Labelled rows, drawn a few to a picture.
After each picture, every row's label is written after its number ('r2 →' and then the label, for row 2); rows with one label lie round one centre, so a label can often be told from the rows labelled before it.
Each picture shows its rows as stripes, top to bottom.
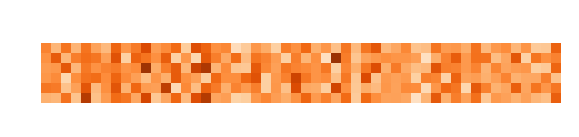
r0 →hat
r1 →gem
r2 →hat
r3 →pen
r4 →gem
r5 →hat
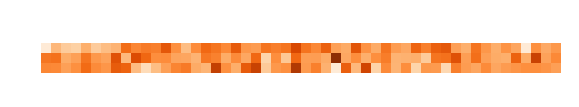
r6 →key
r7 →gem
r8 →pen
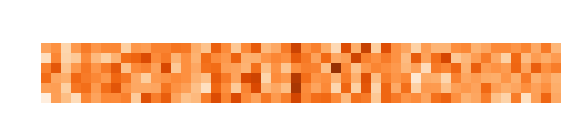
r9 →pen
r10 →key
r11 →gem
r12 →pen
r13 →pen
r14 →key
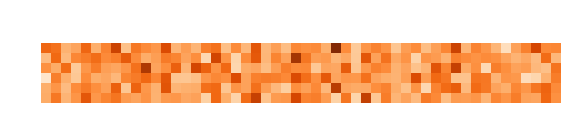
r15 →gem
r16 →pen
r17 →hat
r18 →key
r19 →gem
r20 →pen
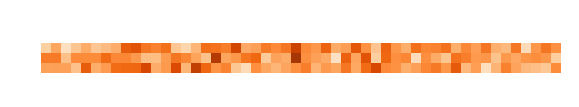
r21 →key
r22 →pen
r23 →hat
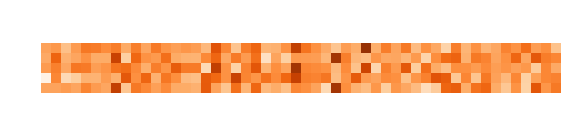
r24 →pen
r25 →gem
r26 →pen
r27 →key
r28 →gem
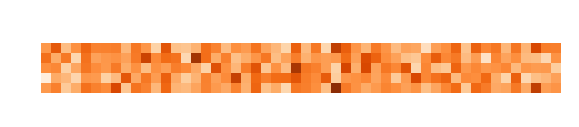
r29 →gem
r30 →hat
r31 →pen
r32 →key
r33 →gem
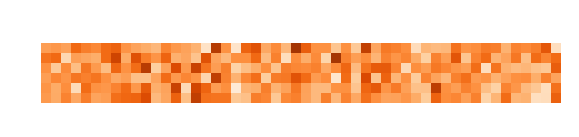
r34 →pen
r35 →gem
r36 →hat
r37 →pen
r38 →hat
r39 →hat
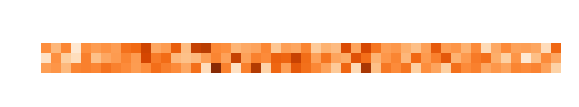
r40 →hat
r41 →key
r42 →pen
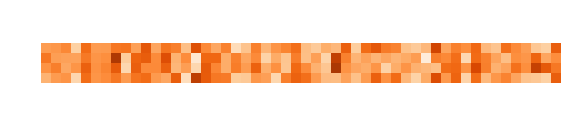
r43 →hat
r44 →gem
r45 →gem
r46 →hat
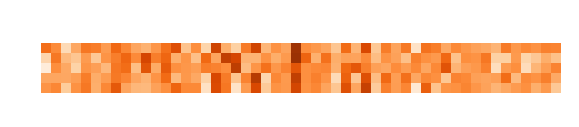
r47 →pen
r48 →key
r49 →key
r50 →pen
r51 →pen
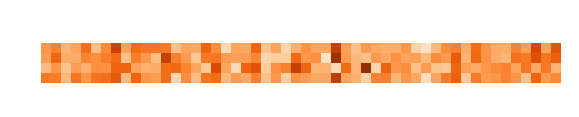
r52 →gem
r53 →gem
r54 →pen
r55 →gem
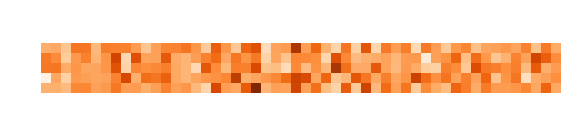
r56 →pen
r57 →gem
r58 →gem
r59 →key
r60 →pen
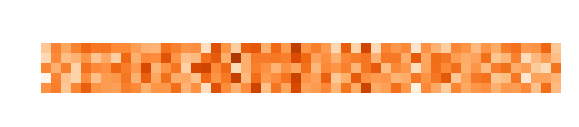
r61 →pen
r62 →key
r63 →hat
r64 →key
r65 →pen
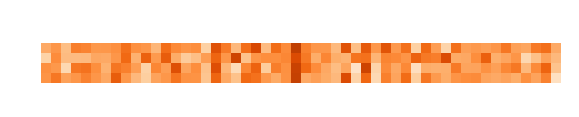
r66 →pen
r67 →key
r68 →pen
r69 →pen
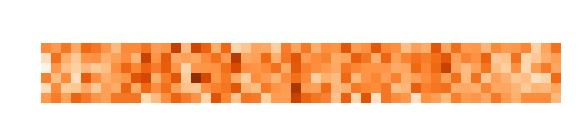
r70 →hat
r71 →key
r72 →key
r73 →hat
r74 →key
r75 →pen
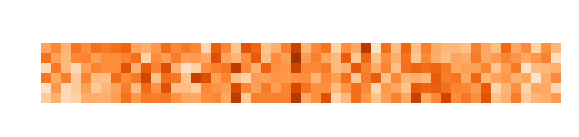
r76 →pen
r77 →pen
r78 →key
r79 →hat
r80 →key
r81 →key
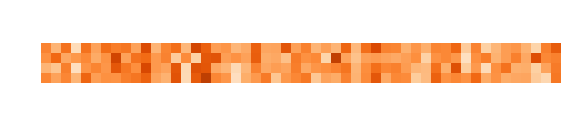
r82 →hat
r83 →gem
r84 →hat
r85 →hat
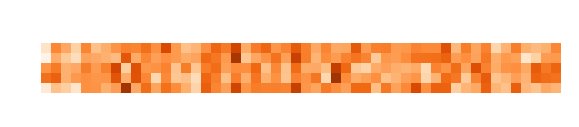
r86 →key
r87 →key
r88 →gem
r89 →gem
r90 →key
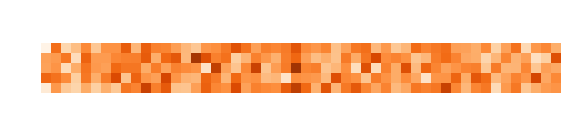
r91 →key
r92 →hat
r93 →pen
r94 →gem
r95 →key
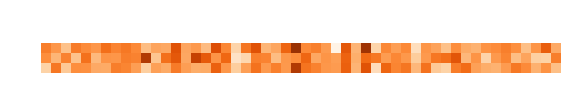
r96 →pen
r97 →hat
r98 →pen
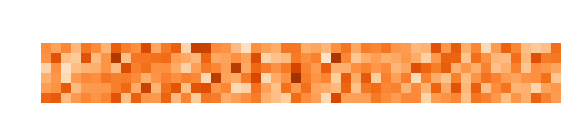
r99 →hat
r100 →gem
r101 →key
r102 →pen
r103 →hat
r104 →gem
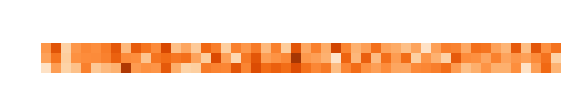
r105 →gem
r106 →pen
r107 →key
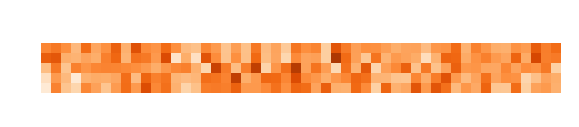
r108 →gem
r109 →gem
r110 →pen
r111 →key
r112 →key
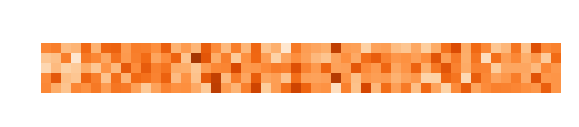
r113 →gem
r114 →hat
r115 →key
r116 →gem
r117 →pen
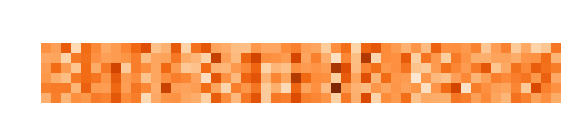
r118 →hat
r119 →pen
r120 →gem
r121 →pen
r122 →gem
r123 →pen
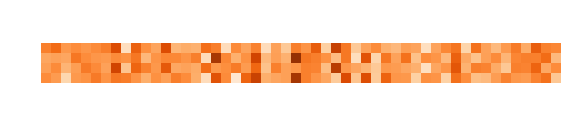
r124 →gem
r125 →pen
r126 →gem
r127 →pen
